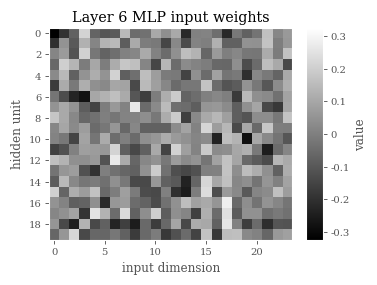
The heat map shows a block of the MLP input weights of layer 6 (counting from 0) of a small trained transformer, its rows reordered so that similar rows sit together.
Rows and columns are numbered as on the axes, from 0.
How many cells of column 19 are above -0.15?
17
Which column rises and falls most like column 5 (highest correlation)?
20
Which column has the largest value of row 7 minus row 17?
8
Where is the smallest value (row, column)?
0, 0
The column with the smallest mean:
13
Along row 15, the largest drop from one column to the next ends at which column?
16
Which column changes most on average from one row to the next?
19
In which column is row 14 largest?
15
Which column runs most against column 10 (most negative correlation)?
14
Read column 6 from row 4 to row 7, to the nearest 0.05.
0.2 0.1 0.15 0.05
